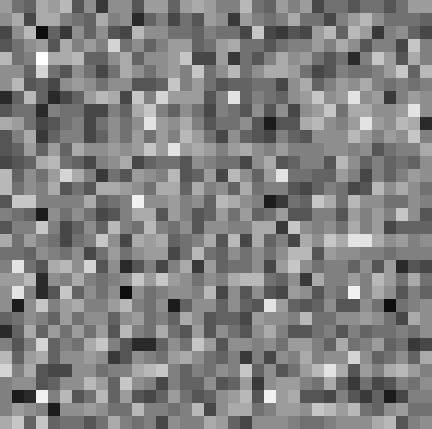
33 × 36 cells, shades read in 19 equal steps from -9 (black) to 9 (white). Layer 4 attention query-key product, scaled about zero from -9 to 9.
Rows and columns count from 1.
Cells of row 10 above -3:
27
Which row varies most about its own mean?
31
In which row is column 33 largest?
33
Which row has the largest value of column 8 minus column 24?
16
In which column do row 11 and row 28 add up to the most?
30
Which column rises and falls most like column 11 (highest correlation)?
23
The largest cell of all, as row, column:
5, 4
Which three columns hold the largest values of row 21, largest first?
2, 8, 25
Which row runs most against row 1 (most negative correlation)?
3
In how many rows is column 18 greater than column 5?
15
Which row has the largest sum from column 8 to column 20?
12
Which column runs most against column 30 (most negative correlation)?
11
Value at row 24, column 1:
1
